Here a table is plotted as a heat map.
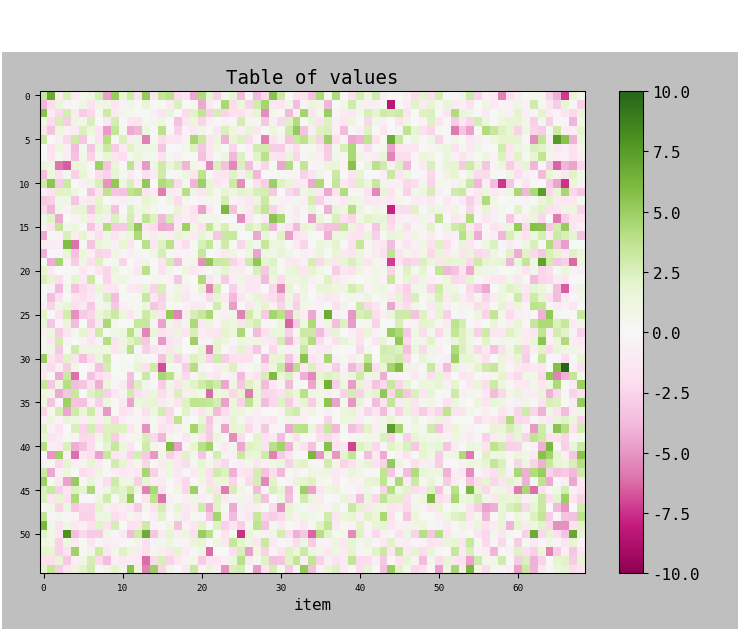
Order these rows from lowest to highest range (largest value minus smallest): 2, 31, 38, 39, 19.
39, 2, 38, 19, 31
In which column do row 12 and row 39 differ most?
56
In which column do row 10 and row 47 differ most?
58
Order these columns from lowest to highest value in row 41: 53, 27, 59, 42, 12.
42, 59, 27, 12, 53
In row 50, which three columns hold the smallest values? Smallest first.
25, 34, 39
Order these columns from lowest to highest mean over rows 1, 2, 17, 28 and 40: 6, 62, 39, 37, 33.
6, 39, 37, 33, 62
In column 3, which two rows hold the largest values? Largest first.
50, 17
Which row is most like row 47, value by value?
22
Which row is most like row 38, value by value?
5
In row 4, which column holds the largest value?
32
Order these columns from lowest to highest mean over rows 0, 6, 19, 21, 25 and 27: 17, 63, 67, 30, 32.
17, 67, 32, 30, 63
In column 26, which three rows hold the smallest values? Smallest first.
34, 52, 8
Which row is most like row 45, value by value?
54
